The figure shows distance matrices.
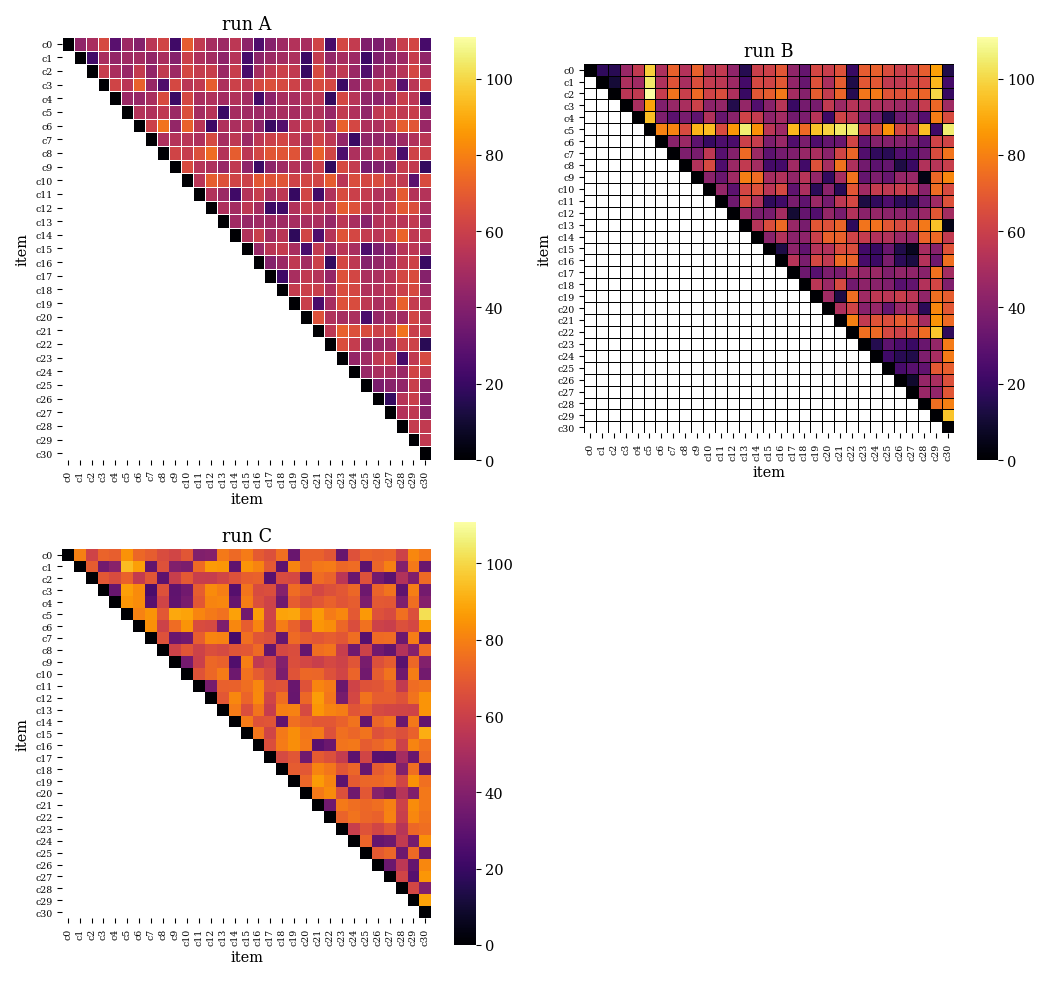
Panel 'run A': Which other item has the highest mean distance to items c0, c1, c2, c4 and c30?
c10
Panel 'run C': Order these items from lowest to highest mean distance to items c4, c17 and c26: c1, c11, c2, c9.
c2, c9, c1, c11
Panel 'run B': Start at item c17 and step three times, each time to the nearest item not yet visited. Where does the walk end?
c14
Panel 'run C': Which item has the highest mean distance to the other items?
c5
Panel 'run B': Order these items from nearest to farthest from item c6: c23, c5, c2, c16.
c23, c16, c2, c5
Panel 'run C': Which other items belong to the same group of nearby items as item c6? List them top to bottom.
c13
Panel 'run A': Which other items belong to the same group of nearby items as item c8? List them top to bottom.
c3, c23, c28
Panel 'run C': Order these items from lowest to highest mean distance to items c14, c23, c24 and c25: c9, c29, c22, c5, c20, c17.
c9, c17, c20, c29, c22, c5
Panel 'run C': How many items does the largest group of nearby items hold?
11
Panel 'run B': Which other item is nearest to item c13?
c30
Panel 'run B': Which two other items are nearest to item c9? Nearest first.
c28, c20
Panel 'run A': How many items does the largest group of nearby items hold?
6
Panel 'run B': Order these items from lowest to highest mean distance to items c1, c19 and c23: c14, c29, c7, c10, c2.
c10, c7, c2, c14, c29
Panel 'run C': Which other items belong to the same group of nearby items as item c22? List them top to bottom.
c16, c21
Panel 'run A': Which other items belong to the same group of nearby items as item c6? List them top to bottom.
c12, c17, c18
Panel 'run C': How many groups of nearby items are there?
6
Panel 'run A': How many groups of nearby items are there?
9
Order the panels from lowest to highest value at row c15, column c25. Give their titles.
run A, run B, run C
